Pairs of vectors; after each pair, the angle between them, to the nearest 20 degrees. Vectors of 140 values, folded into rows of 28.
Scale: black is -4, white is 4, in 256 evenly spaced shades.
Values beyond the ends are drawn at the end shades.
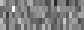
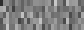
140 degrees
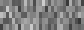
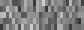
20 degrees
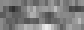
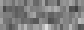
40 degrees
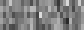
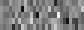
60 degrees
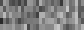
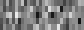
80 degrees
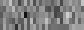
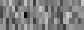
40 degrees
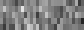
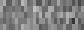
80 degrees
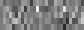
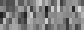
80 degrees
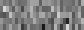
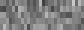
120 degrees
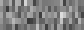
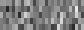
60 degrees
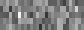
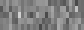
20 degrees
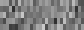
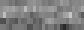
80 degrees
